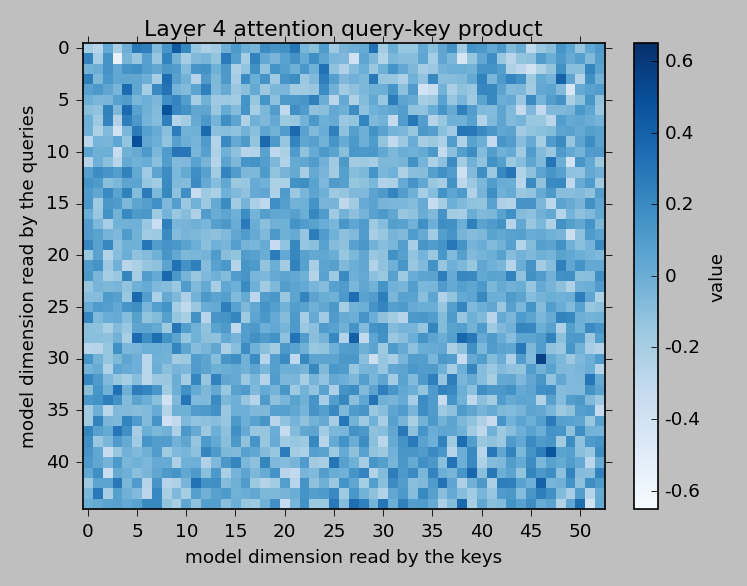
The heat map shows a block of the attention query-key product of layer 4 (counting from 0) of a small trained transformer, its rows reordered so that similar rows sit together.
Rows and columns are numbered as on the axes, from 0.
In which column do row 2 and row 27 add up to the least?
15
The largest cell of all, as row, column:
30, 46
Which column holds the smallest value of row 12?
38
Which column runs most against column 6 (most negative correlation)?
11
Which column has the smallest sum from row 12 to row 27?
7
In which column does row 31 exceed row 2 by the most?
45
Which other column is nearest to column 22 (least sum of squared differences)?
50
